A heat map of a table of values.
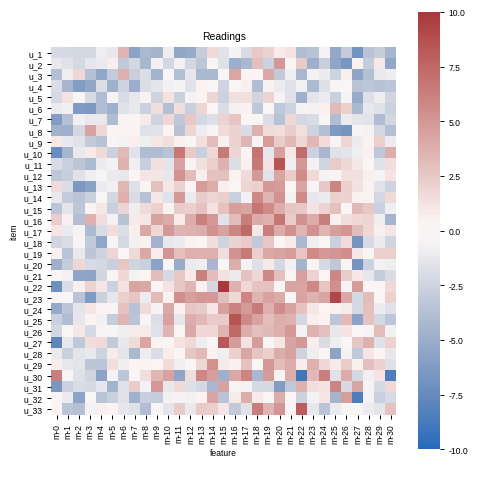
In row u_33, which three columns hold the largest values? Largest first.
m-22, m-18, m-20
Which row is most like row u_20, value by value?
u_3
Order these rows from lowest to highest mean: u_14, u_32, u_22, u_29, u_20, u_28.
u_20, u_32, u_28, u_14, u_29, u_22
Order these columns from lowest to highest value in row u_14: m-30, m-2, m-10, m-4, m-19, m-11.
m-2, m-10, m-4, m-30, m-19, m-11
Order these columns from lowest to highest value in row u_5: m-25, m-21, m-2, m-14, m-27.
m-27, m-25, m-21, m-2, m-14
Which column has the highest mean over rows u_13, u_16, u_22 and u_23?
m-25
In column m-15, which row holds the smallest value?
u_30
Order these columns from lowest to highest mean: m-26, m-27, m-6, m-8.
m-27, m-8, m-6, m-26
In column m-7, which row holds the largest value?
u_22
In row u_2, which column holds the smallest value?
m-26
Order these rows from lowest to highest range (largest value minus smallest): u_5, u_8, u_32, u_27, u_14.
u_5, u_14, u_8, u_32, u_27
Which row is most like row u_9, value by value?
u_29
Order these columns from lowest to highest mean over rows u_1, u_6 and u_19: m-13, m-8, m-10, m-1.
m-1, m-8, m-10, m-13
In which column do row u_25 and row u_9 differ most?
m-16
